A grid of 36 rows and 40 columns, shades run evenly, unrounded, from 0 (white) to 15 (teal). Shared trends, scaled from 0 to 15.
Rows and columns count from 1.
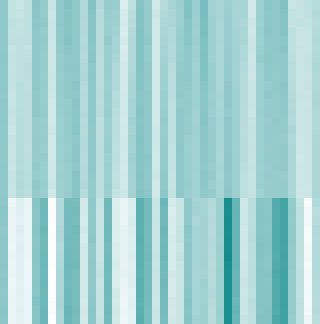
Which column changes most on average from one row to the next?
29
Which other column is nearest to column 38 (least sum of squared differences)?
32
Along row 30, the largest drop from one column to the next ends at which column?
7
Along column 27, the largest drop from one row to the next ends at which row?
23
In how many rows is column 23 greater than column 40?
22
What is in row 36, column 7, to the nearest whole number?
0
